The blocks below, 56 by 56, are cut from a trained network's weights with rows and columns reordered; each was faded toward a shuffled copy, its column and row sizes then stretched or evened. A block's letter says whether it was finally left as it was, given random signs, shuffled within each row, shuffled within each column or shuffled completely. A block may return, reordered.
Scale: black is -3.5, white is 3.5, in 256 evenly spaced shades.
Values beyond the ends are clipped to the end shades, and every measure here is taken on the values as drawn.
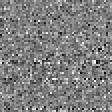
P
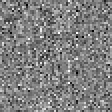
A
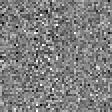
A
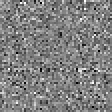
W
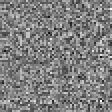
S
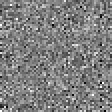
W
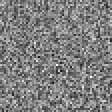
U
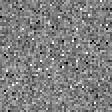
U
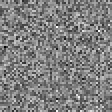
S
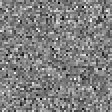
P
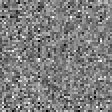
W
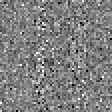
A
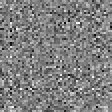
S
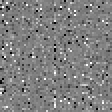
A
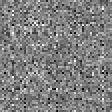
S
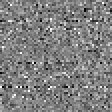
P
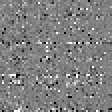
W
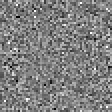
A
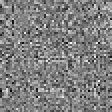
S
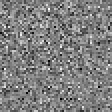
W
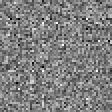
W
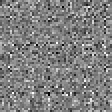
S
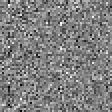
A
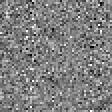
A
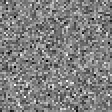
U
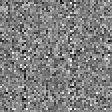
W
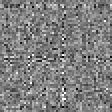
S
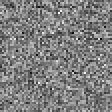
P
